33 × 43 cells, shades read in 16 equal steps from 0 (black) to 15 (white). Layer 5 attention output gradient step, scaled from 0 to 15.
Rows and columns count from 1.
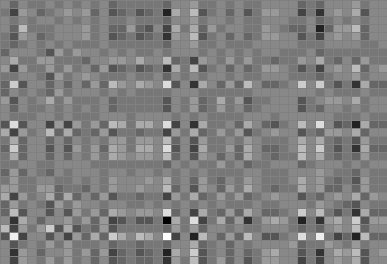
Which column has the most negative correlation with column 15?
37
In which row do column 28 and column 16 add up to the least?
28
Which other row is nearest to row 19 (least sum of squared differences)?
27
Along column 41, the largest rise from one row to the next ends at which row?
30
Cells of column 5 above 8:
3
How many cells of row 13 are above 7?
20
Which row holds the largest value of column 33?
31
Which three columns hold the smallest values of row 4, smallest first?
36, 19, 17
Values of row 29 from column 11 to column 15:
6 9 5 7 7
